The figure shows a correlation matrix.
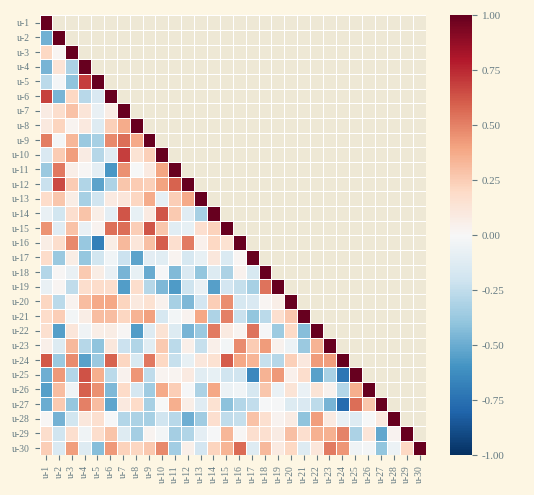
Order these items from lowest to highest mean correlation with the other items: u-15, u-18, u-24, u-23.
u-18, u-23, u-24, u-15
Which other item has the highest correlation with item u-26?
u-4
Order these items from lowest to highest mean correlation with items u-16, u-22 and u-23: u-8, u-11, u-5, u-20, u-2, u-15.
u-5, u-8, u-2, u-11, u-20, u-15
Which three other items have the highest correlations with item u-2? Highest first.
u-12, u-11, u-25
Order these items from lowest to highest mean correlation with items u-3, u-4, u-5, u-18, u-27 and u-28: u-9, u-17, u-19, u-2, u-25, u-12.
u-9, u-12, u-17, u-2, u-19, u-25
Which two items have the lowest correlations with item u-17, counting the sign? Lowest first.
u-25, u-8
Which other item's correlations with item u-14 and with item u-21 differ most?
u-22
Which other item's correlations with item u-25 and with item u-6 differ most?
u-24
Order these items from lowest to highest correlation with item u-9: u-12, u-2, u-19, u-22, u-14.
u-19, u-22, u-2, u-14, u-12
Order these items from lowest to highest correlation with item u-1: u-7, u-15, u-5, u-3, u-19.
u-5, u-19, u-7, u-3, u-15
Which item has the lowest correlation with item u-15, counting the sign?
u-27
